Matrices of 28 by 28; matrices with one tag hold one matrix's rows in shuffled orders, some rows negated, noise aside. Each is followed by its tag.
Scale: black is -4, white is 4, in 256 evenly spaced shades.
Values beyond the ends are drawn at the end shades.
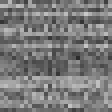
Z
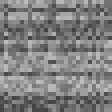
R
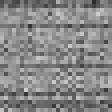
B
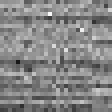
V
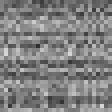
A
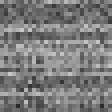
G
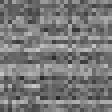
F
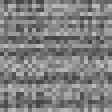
G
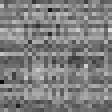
Z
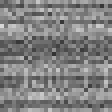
Z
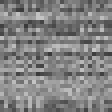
G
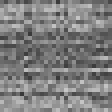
V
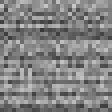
B
